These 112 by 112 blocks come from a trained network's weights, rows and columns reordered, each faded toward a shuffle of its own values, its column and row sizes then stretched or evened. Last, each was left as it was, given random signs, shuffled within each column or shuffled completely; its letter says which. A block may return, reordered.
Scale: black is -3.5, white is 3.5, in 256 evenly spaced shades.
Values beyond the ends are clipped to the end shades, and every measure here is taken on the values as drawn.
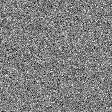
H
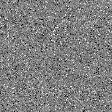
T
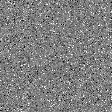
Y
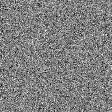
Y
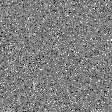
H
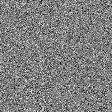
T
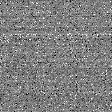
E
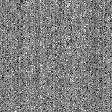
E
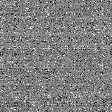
E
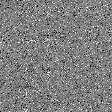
T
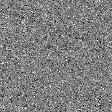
T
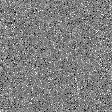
Y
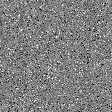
H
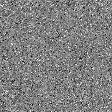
T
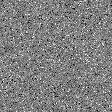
H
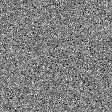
H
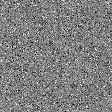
H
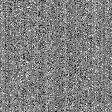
Y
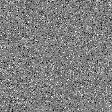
T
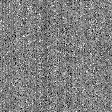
Y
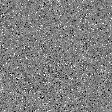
T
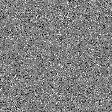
T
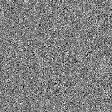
E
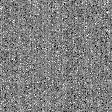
Y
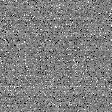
E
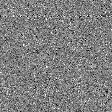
T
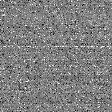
E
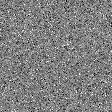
H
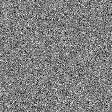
T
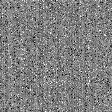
Y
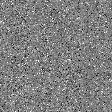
Y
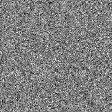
E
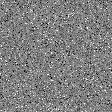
H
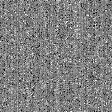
E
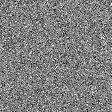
Y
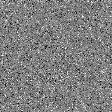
T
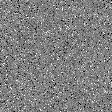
Y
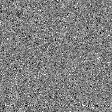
T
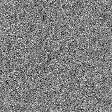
Y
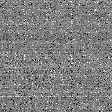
E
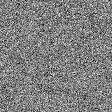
H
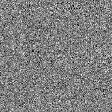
E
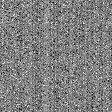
Y
